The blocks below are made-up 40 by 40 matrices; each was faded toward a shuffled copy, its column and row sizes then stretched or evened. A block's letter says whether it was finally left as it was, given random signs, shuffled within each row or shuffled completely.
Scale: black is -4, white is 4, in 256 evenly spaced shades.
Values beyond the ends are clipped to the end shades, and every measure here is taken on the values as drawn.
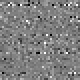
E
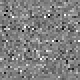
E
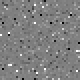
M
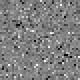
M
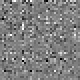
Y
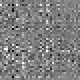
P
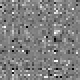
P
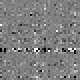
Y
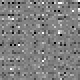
P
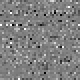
E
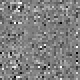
Y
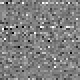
E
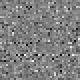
E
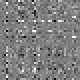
P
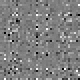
P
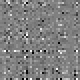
P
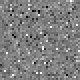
M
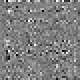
Y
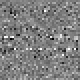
E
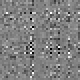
P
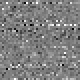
E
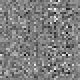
Y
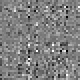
Y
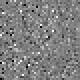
M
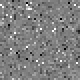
M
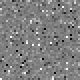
M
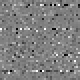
E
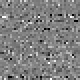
E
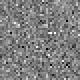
M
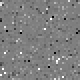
M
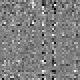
Y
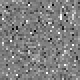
M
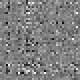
Y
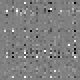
Y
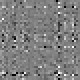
P
